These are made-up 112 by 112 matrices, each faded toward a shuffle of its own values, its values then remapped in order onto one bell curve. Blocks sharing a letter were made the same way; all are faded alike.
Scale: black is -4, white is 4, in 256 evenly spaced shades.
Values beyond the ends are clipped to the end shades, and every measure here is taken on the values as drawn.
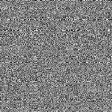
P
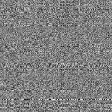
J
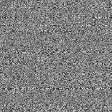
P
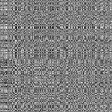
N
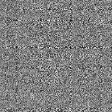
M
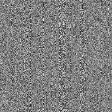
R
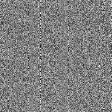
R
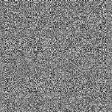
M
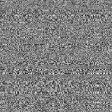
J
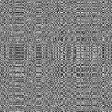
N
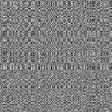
N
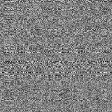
J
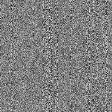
R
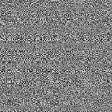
J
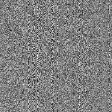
R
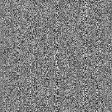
R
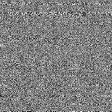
P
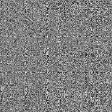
M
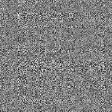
M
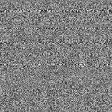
P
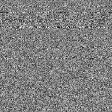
P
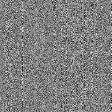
R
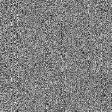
R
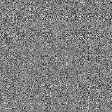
M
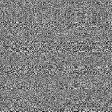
J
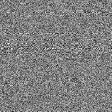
P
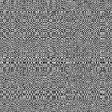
N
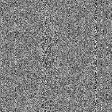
R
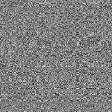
J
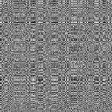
N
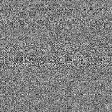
P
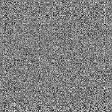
M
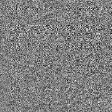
M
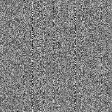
R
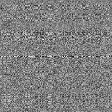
J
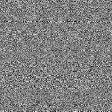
P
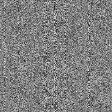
R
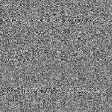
P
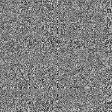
M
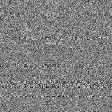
P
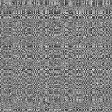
N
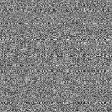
J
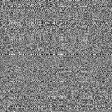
J
